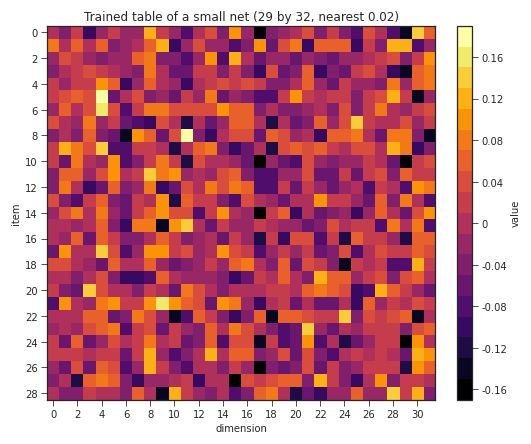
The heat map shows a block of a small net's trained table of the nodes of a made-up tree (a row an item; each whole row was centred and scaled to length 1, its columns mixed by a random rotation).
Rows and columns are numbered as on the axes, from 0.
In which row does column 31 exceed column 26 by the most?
12
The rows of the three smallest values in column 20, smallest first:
28, 14, 10
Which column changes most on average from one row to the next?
29
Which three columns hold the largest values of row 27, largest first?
22, 27, 4
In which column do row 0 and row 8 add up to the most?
8
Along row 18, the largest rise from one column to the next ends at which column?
30
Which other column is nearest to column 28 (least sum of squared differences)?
7
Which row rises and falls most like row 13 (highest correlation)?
20
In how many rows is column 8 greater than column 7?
21
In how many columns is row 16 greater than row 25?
10
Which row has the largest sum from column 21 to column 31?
19
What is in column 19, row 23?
-0.08
